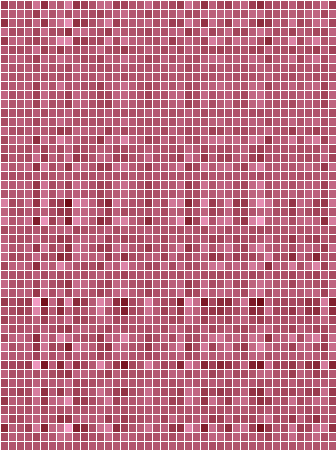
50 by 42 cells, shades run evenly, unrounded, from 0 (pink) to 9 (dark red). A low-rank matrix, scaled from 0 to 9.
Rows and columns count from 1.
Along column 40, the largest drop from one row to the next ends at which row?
30
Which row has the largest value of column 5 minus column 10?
25
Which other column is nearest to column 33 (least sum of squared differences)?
6
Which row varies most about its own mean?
34
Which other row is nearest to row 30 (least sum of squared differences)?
38
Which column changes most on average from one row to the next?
9
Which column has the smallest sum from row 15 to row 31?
33
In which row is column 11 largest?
48
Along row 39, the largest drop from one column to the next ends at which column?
10
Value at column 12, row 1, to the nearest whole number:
5
